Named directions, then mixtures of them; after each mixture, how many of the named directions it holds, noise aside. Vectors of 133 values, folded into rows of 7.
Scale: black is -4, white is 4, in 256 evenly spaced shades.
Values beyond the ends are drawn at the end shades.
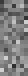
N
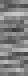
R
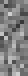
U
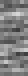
one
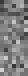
one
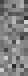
one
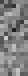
three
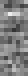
three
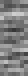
one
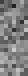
three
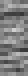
one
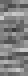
one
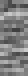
one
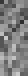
two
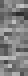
three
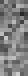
three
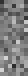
one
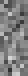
one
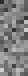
three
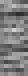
one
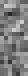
two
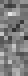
two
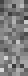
one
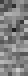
three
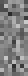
two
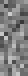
one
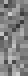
one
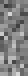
one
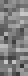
two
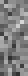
one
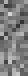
one
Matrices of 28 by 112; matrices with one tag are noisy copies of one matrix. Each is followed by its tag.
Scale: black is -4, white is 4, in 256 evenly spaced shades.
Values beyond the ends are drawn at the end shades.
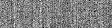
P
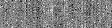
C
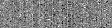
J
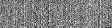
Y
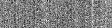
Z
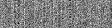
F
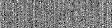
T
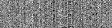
J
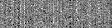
F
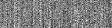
P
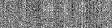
C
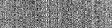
Z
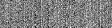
Y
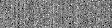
F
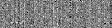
F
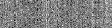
Z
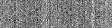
Z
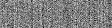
P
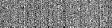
Y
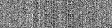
J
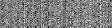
Y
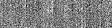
C
